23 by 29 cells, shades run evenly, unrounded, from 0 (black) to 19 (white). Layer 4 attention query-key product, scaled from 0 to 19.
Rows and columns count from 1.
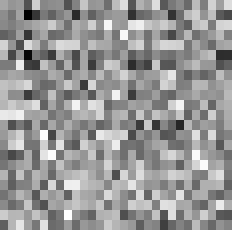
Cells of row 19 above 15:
4
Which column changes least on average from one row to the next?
11
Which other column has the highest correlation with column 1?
5
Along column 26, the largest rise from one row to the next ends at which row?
22
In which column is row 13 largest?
19
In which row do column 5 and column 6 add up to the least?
2
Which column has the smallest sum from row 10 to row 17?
17
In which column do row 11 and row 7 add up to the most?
3
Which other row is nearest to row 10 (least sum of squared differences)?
1
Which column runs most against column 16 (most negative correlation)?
26
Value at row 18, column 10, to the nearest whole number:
14
